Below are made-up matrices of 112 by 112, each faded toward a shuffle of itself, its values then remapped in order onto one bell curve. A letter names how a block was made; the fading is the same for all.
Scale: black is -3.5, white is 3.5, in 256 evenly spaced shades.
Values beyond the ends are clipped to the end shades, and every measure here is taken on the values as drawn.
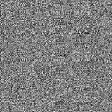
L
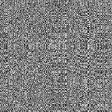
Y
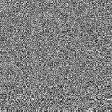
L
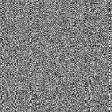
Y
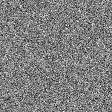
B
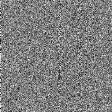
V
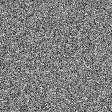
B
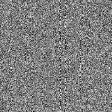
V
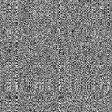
Y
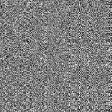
Y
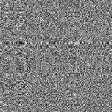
L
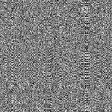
Y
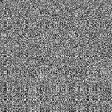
L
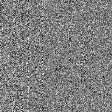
V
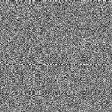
L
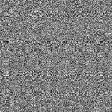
L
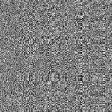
Y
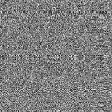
L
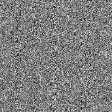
V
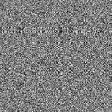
L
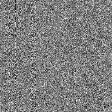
V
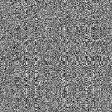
Y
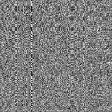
Y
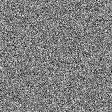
B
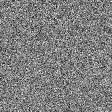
B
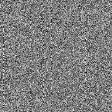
V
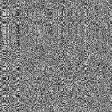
Y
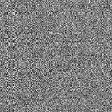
Y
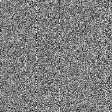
V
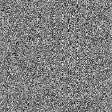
V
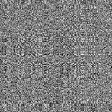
Y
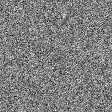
B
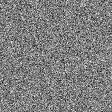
B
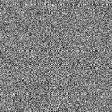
L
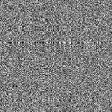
L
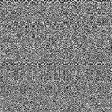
L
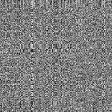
Y
